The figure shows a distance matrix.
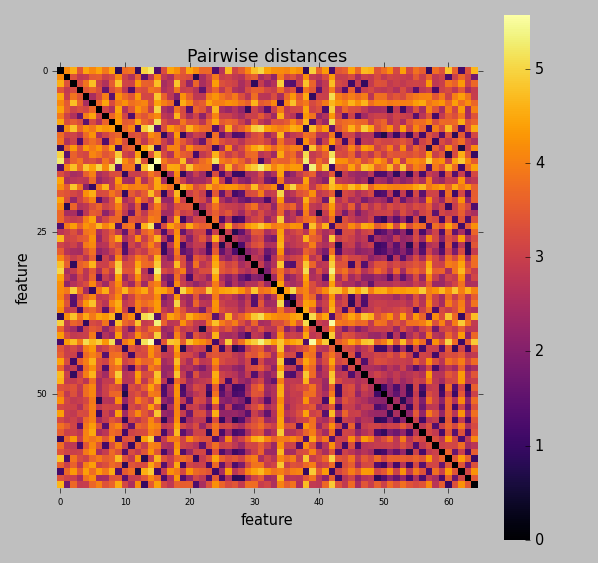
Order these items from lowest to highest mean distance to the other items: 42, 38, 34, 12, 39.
12, 39, 38, 42, 34
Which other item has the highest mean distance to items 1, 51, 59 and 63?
34
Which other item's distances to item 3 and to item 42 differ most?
37
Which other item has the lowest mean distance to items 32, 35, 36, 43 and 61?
16
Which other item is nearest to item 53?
51
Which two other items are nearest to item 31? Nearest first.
14, 32
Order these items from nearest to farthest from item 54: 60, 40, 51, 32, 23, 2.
23, 51, 32, 40, 2, 60
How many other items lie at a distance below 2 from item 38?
8
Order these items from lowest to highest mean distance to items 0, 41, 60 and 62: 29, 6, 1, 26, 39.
1, 29, 6, 26, 39
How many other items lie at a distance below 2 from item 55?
7
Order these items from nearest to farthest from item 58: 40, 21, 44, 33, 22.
44, 22, 40, 33, 21
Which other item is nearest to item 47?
2
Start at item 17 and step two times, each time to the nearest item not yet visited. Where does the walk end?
26
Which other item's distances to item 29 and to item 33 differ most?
6
